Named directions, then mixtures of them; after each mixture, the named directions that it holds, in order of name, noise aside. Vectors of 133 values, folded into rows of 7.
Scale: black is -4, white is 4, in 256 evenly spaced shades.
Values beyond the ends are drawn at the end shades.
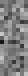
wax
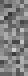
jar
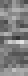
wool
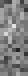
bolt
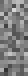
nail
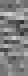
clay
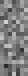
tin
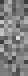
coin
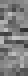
clay, wax, wool.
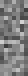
clay, tin, wax.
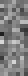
wax.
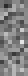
jar, wool.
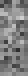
bolt, clay, wool.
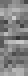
wool.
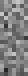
nail.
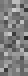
nail, tin.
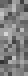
bolt, jar.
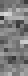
clay, coin, wool.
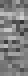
bolt, clay.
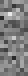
clay, nail, wax.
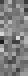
coin, wax.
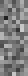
tin, wax.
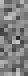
coin, jar.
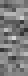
clay.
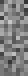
coin, nail.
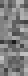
clay, nail, wax.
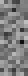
jar, nail, wool.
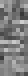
bolt, clay, wax.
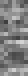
wool.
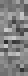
bolt, clay, wool.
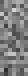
nail.
